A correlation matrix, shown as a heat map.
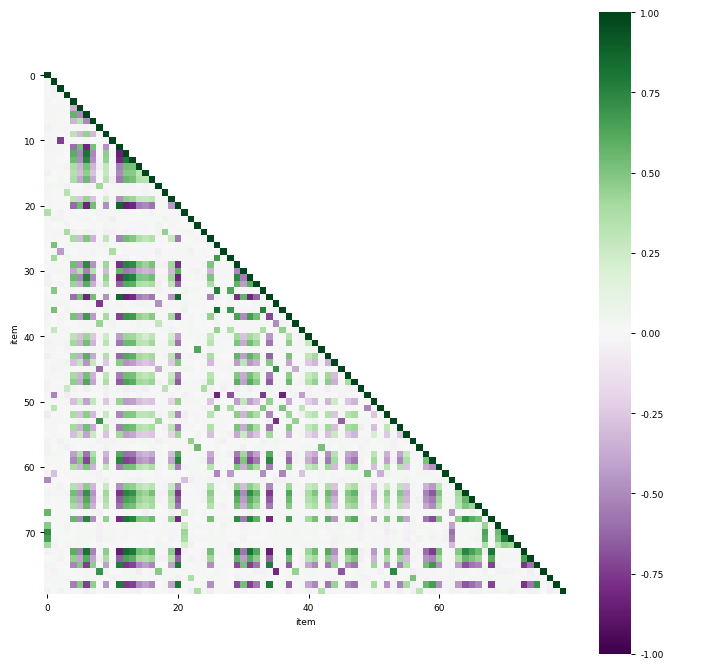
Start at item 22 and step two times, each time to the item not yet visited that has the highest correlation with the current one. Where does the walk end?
77
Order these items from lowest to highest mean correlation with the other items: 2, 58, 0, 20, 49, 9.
20, 58, 49, 2, 0, 9
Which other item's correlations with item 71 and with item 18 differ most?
70
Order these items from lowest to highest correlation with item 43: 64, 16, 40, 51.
51, 40, 16, 64
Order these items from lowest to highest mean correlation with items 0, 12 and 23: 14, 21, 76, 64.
76, 21, 14, 64
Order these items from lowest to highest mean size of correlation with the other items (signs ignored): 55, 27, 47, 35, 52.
27, 35, 55, 52, 47
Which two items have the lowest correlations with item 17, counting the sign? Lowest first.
35, 45
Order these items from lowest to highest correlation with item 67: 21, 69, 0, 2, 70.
2, 21, 69, 0, 70
